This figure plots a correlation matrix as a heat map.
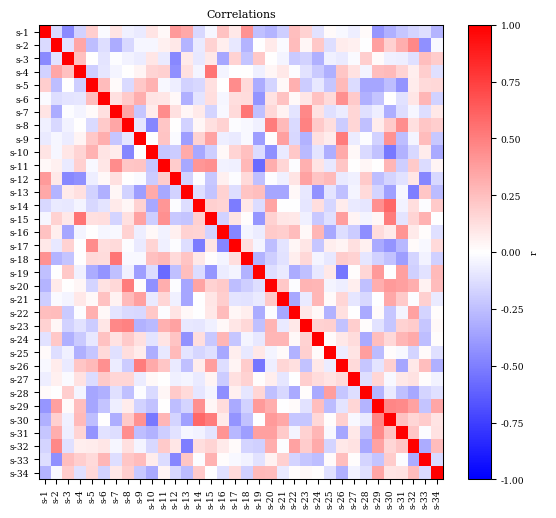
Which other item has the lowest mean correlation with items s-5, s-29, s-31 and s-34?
s-28
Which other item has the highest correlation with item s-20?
s-8
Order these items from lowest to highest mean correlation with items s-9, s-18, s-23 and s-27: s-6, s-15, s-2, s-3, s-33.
s-3, s-2, s-33, s-15, s-6
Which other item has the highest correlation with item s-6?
s-26
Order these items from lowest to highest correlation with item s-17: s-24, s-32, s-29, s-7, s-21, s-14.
s-14, s-29, s-24, s-21, s-32, s-7
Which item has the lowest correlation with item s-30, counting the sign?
s-10
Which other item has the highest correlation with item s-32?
s-2
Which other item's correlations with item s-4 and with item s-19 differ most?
s-15
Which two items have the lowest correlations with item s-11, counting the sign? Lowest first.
s-19, s-13
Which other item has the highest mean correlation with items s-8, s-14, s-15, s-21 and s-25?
s-30
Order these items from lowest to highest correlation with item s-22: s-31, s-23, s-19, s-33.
s-19, s-33, s-31, s-23
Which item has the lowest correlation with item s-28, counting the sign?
s-16
